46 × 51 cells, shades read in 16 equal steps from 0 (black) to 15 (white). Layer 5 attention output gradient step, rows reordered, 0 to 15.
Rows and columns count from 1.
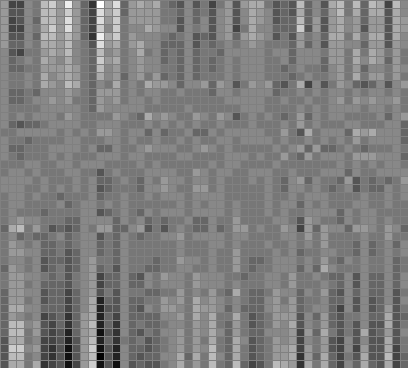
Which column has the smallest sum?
13
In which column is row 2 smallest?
12
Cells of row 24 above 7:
21
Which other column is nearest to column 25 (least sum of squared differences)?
37
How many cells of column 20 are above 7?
20
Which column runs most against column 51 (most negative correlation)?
36
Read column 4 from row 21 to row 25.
8 7 8 7 7
